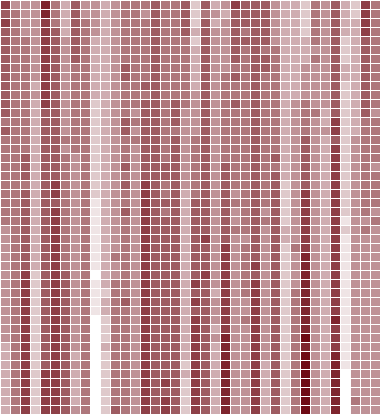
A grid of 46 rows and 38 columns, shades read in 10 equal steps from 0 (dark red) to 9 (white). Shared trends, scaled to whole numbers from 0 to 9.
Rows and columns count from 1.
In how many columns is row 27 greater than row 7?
15
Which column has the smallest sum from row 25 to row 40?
31
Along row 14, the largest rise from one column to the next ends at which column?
35
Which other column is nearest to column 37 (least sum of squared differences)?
24
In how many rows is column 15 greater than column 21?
10
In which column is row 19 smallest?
34
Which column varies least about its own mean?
16
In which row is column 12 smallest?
46
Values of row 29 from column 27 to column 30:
5 3 7 5
